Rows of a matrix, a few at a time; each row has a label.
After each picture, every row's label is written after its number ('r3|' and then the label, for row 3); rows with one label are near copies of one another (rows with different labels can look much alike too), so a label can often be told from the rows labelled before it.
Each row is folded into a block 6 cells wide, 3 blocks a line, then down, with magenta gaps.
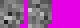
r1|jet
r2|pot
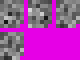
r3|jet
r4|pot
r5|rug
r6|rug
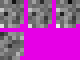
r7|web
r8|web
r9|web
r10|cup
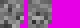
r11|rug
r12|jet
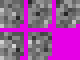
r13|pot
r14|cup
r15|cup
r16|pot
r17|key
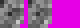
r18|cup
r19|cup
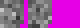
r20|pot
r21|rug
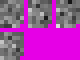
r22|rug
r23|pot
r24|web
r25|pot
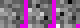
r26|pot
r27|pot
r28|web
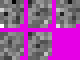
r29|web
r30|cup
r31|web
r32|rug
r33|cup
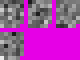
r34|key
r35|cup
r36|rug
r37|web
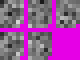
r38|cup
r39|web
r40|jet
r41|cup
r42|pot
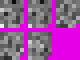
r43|web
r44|web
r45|rug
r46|rug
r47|pot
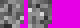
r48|rug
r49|pot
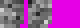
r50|pot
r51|cup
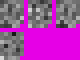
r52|rug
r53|key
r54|rug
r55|web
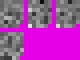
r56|jet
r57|web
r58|web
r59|rug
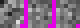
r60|cup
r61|key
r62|pot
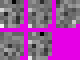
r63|web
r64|web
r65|cup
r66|jet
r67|web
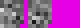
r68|pot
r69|jet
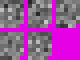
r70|key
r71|cup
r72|rug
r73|rug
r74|key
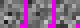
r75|jet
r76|cup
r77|rug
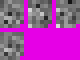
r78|jet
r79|pot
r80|web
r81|jet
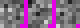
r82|key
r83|cup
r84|web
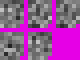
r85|key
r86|rug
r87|rug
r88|jet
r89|key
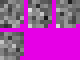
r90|rug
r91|pot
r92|web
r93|pot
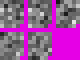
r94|key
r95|pot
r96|cup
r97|cup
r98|rug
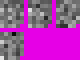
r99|key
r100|pot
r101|rug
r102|web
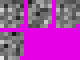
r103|key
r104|cup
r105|key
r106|web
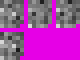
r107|pot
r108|web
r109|web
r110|pot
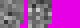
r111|jet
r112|key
